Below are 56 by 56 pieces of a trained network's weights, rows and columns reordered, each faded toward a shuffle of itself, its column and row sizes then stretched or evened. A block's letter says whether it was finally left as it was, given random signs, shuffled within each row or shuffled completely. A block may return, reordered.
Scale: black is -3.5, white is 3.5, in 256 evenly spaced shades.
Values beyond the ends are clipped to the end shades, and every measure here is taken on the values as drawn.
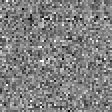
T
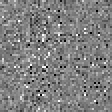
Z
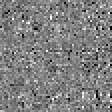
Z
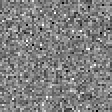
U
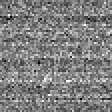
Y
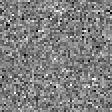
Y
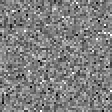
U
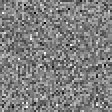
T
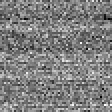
Y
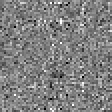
T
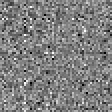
Z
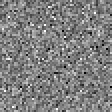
U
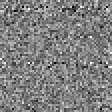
Y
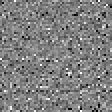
Z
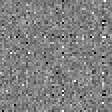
Z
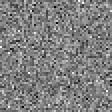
U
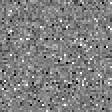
Y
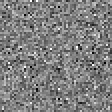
T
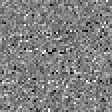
Y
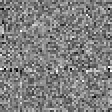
Z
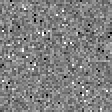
U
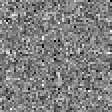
T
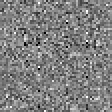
T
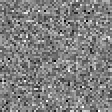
Y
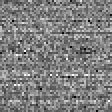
Y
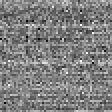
Z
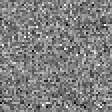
Y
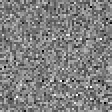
Y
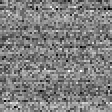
Y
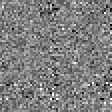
T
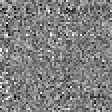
Z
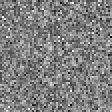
U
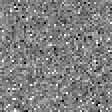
U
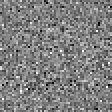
Y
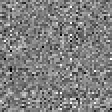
Z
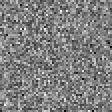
U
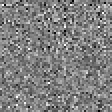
T
